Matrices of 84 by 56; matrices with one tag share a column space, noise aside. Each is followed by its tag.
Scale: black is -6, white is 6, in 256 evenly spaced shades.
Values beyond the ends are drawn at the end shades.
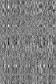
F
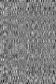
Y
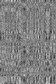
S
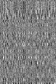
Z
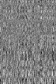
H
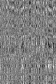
F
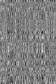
S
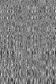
H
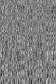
H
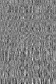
H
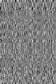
Y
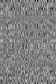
Y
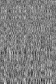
H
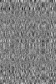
Y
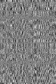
Y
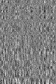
H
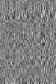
Z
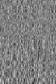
H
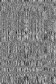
S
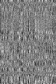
S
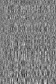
H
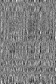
S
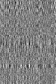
F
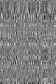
Z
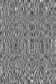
Y
